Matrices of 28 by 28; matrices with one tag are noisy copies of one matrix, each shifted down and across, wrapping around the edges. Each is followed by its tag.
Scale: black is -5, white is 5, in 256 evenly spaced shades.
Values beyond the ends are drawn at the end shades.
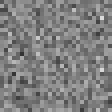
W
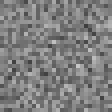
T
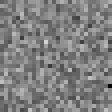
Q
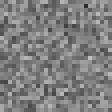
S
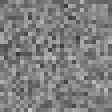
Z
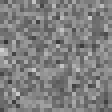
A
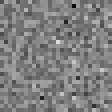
T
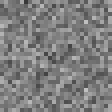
S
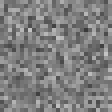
Q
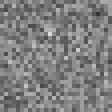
Q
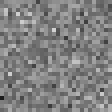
W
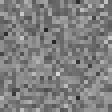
T
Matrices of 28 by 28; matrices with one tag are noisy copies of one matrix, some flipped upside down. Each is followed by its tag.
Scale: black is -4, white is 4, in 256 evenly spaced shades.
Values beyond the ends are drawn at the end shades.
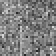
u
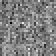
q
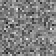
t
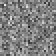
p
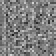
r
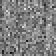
q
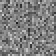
p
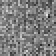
u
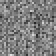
r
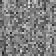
q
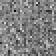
u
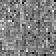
u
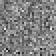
t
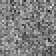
u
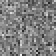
u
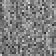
q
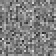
r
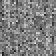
q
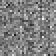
t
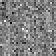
q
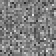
r
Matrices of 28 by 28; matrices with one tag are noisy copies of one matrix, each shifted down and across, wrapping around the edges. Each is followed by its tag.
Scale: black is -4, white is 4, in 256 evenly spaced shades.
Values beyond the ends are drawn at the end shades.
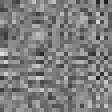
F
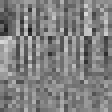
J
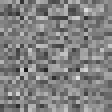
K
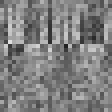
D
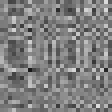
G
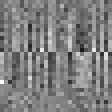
J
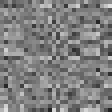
K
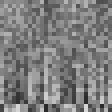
D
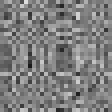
G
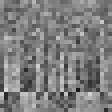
D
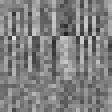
J
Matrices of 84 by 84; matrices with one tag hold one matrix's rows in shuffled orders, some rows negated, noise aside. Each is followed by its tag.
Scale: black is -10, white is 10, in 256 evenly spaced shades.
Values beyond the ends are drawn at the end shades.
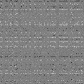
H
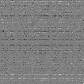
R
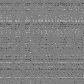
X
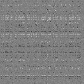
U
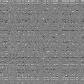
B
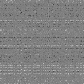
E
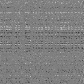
X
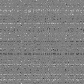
E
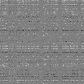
B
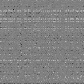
E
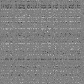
U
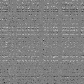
B
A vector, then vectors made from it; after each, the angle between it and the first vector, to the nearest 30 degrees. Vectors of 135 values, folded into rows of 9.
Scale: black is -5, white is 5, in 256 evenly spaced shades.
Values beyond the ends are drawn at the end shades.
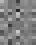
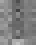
60 degrees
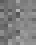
150 degrees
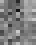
30 degrees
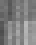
90 degrees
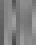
90 degrees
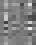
90 degrees
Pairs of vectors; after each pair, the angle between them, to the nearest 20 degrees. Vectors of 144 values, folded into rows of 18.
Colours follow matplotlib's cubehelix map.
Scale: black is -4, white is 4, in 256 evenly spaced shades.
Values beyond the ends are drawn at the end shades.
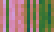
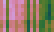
20 degrees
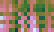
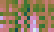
20 degrees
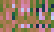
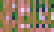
20 degrees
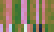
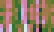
20 degrees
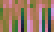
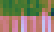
120 degrees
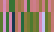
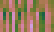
140 degrees
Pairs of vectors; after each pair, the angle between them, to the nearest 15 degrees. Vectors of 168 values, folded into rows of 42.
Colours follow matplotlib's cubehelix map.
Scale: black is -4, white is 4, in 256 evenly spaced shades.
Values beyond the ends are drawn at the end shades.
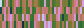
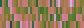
120 degrees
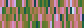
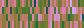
45 degrees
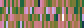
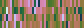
60 degrees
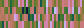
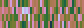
135 degrees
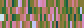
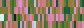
45 degrees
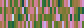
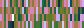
15 degrees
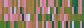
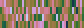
60 degrees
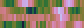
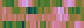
15 degrees
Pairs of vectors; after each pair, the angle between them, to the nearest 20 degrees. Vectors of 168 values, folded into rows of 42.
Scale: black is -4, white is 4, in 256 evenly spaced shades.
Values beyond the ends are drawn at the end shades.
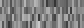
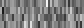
120 degrees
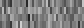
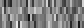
20 degrees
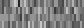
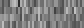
20 degrees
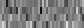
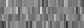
160 degrees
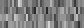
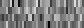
140 degrees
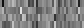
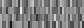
100 degrees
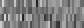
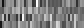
160 degrees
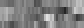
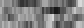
60 degrees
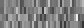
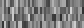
100 degrees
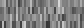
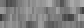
80 degrees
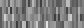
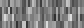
20 degrees
